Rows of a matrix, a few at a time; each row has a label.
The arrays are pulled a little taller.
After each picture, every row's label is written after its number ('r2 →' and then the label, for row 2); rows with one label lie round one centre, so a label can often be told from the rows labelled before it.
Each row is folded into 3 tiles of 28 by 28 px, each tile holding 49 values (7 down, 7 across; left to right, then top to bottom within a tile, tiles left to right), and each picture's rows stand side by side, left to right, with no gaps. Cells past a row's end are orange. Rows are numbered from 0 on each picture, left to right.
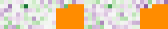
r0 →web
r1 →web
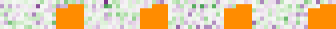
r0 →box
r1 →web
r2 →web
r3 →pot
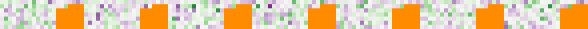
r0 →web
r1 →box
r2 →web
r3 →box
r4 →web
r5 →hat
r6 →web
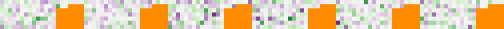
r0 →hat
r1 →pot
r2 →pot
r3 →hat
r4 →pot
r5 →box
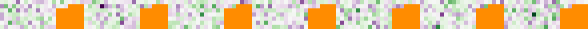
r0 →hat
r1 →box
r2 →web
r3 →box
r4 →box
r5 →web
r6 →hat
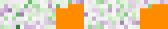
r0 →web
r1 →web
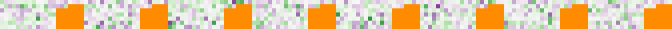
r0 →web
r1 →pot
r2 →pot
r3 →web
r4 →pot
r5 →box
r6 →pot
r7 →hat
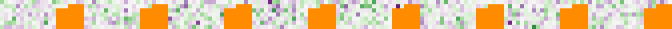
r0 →pot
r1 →hat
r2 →hat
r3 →hat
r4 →web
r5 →hat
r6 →box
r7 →web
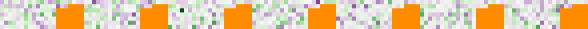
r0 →box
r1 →pot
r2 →pot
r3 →pot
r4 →hat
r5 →pot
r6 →box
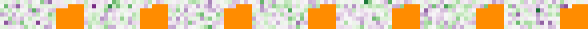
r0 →box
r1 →web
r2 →hat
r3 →web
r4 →web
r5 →web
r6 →box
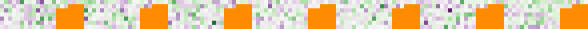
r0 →hat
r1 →hat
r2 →pot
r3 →hat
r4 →web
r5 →box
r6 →web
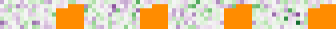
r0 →box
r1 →hat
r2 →web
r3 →pot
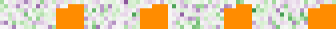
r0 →box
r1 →hat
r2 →box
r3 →hat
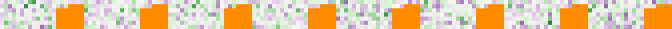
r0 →web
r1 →pot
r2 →web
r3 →box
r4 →hat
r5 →hat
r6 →pot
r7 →pot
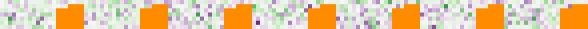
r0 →box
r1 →pot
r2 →hat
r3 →box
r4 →hat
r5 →web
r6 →box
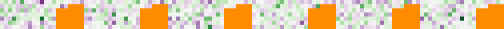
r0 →hat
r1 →hat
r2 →hat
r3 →web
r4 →web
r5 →hat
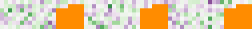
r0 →hat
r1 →web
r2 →hat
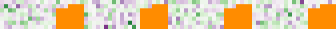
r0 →box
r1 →pot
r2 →hat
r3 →box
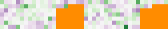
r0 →web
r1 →hat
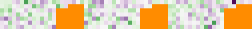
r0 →hat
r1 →pot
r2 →pot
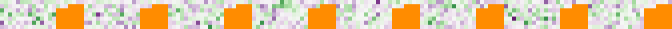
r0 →hat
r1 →box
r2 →hat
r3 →web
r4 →hat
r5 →web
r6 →hat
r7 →hat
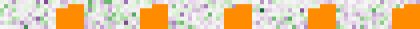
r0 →pot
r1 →hat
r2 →box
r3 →hat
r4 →pot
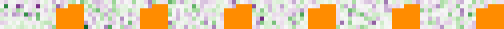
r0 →box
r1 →pot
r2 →pot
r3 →hat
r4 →box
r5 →hat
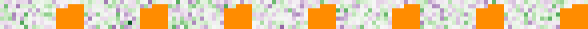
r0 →box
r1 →pot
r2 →web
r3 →pot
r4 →hat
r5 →pot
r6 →hat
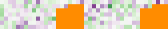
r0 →pot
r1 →web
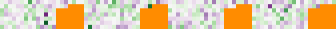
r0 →pot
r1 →web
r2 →pot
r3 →box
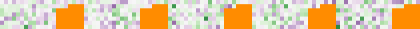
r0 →pot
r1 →hat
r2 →box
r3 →web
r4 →pot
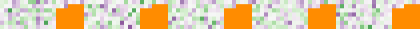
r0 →pot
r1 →box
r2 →pot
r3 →box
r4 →box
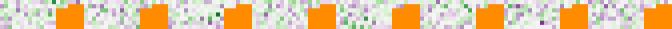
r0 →hat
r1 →box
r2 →hat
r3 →box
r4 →box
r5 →web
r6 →box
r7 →box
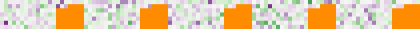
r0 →box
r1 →pot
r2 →hat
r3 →box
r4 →box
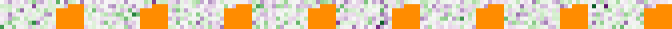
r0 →pot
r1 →hat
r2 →hat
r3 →pot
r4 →pot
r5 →hat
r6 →box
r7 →box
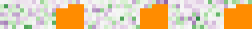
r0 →box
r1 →web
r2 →box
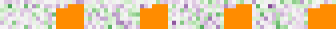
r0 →pot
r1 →box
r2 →box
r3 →box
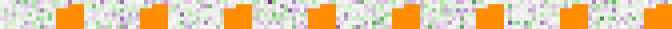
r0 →hat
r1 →pot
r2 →box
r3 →hat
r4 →hat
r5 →hat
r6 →box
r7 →hat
